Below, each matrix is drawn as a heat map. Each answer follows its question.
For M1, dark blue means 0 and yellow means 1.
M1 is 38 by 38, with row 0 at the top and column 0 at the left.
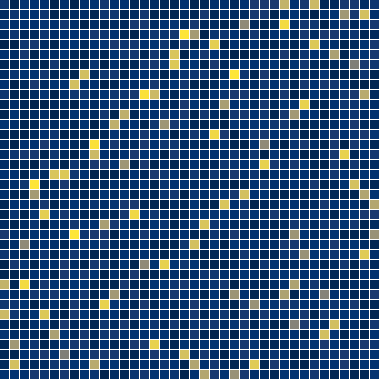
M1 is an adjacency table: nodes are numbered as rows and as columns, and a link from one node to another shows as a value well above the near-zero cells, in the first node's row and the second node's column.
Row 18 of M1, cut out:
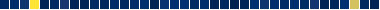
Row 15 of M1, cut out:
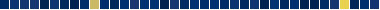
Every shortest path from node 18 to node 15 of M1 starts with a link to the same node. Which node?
node 3
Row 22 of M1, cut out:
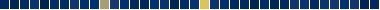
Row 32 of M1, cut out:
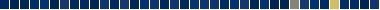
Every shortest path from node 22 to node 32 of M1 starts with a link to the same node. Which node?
node 20
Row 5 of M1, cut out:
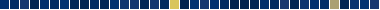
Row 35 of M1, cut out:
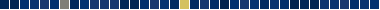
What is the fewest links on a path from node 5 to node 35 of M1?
3
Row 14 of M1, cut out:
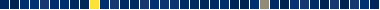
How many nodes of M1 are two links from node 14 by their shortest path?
3
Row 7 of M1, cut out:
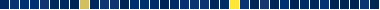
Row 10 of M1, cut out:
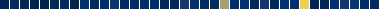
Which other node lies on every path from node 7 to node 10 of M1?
node 23
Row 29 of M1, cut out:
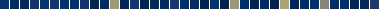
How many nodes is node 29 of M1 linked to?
4
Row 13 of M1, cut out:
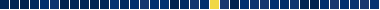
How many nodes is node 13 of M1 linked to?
1
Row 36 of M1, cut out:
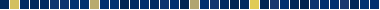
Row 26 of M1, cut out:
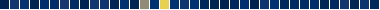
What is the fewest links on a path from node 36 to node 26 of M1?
3
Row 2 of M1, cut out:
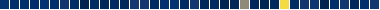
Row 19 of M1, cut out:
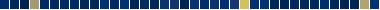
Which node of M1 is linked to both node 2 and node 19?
node 24
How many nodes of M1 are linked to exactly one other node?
2
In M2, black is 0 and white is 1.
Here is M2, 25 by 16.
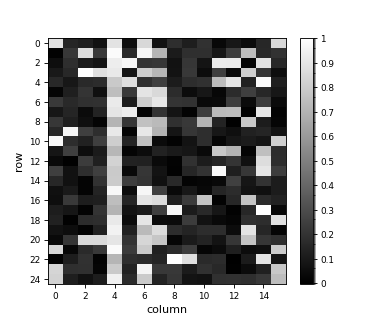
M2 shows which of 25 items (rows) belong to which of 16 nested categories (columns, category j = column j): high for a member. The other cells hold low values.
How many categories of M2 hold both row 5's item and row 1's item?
3
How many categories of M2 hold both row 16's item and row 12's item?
1
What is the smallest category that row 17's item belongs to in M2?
8
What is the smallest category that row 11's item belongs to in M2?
12
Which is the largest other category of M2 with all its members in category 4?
6
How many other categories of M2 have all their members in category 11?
2
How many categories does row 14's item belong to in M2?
1
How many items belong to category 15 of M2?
6
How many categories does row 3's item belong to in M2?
6
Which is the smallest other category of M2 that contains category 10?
13
